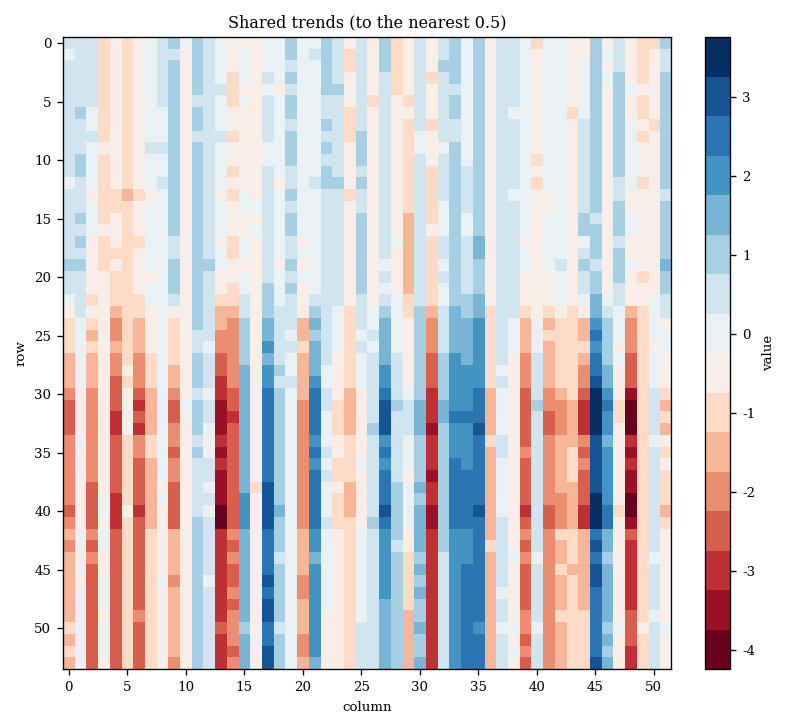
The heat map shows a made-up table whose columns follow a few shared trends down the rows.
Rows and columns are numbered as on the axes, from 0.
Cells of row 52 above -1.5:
38
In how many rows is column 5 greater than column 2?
28
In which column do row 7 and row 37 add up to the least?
31
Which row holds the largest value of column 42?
19
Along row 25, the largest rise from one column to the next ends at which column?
45
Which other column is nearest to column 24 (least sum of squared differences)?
43
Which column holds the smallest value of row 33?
48
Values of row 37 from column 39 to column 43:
-2.5 0.5 -2 -1.5 -1
